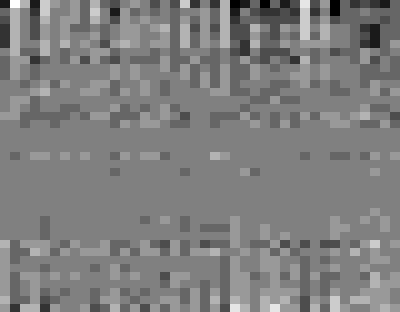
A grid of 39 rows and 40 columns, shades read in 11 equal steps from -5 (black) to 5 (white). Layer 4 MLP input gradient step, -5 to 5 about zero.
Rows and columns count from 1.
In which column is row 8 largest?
31
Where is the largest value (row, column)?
1, 2
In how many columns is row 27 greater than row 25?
1
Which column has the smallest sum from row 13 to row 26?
19
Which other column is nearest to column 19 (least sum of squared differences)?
14
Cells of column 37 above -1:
28
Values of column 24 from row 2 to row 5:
-4 -3 -2 -2
